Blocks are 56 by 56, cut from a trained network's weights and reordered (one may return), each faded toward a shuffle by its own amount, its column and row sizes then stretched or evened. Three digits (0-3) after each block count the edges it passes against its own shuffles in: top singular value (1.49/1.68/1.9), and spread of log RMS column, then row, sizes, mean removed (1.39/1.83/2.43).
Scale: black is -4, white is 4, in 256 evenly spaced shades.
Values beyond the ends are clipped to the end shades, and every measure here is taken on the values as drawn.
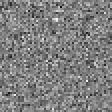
1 1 1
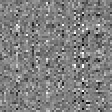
3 3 1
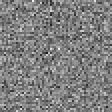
2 1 0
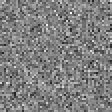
1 0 1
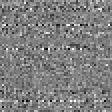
1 0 3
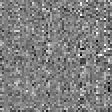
0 3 1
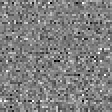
0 0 3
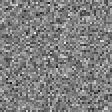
1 0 0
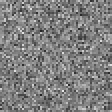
2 0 1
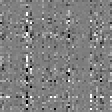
2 3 2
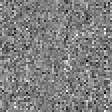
0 2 0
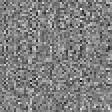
3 2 1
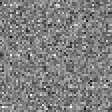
0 1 1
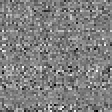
0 1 3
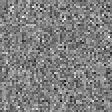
0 0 1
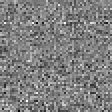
2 0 2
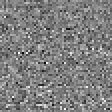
0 0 2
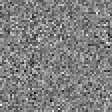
0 1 0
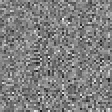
2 2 0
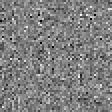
0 2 1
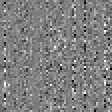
0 3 0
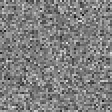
0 0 0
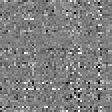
0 2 3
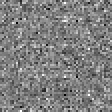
2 1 2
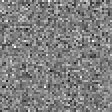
0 0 2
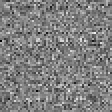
3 0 2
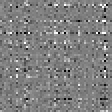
2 3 3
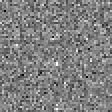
0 0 0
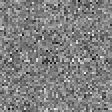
0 0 1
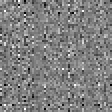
0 3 1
